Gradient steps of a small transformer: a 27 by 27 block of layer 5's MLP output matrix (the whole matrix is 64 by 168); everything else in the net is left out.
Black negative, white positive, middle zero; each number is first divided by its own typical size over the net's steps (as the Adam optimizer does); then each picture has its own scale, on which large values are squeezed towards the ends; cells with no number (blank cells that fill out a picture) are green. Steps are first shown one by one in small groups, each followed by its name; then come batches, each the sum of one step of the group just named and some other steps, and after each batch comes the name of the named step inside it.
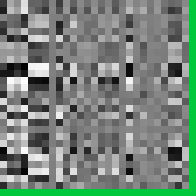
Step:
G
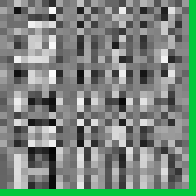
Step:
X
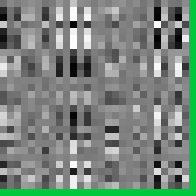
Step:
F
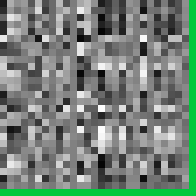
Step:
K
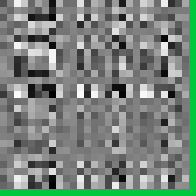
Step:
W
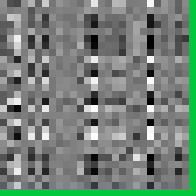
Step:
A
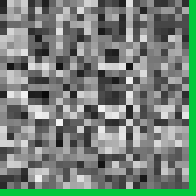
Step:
K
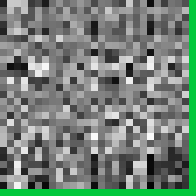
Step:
G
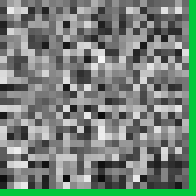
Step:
K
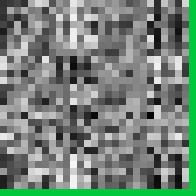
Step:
F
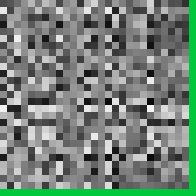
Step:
A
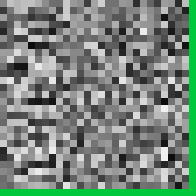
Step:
G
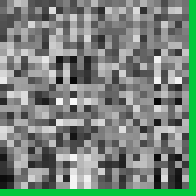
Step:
X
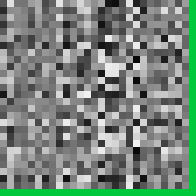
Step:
K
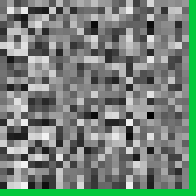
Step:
X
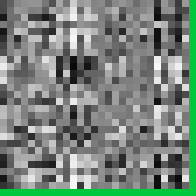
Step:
F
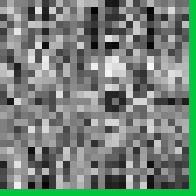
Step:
X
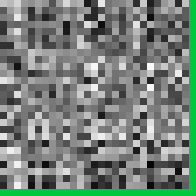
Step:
W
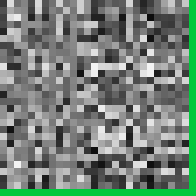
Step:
K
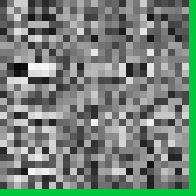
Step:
G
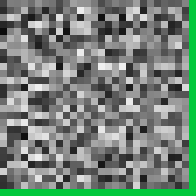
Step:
K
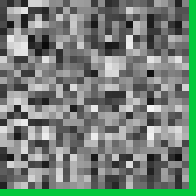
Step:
A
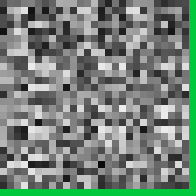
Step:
K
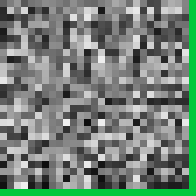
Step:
F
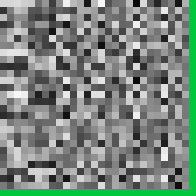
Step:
W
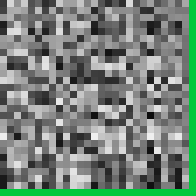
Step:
K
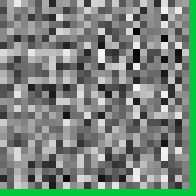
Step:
W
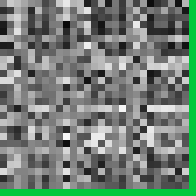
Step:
K
